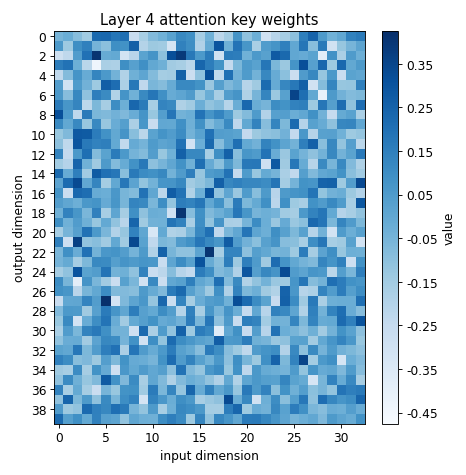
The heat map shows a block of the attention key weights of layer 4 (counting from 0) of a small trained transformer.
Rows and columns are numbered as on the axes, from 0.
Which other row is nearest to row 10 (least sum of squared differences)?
22
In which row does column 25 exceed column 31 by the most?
6
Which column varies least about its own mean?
31
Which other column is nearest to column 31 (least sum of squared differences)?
21
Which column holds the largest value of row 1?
17
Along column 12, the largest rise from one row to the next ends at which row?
2
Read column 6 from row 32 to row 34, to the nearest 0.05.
0.2 -0.05 -0.3
